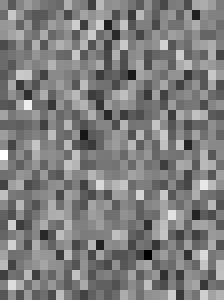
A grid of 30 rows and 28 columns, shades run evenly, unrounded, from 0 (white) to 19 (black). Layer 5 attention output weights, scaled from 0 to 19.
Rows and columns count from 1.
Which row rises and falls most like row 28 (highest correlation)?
11
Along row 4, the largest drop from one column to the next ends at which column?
16
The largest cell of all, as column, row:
19, 26
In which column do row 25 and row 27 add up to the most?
13
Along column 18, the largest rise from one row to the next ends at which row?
21
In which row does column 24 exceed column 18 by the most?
8
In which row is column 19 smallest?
29
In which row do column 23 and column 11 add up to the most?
30
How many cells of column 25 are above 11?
9
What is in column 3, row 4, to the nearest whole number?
6
